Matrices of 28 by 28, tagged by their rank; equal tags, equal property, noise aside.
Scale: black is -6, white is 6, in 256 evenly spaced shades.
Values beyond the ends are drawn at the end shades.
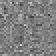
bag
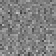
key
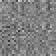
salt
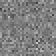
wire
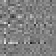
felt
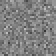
key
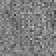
wire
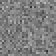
key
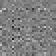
salt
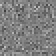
key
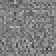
key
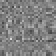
salt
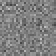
salt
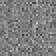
key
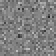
wire
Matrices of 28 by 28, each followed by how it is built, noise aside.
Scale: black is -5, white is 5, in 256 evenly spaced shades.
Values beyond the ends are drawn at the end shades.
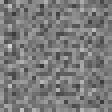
repeating rows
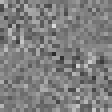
block diagonal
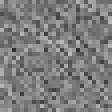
Toeplitz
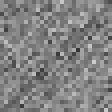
Hankel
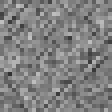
Hankel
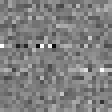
uneven rows
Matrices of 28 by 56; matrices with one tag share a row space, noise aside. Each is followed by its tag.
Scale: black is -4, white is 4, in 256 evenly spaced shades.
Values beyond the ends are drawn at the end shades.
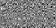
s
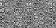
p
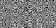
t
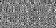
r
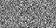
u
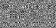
r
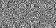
r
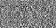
u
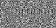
u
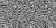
s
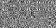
r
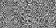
t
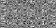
s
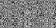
t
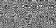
t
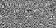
p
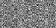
t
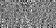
u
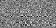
u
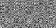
p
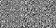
u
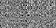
u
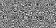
t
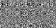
u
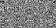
p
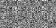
s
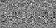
s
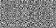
u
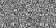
t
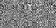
t
